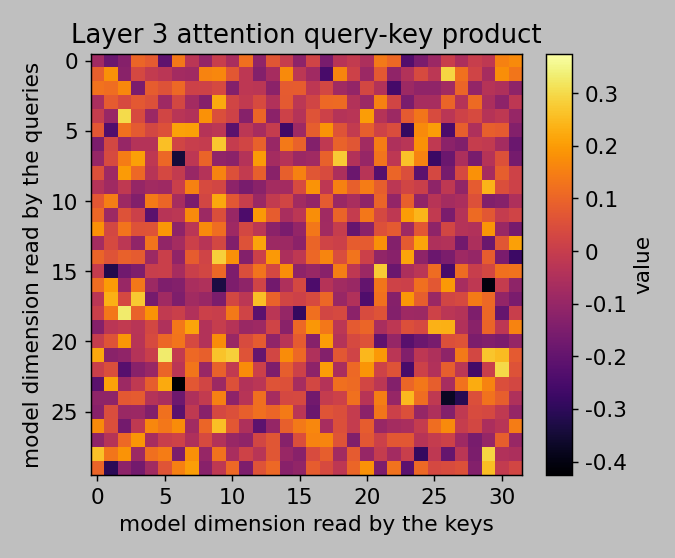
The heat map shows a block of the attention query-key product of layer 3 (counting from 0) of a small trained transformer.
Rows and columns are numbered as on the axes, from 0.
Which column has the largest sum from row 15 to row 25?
21
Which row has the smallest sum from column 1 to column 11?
16
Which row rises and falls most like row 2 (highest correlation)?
20
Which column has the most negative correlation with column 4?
12
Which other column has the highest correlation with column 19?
7
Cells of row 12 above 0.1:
7
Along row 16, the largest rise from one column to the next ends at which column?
30
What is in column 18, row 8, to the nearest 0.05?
-0.05
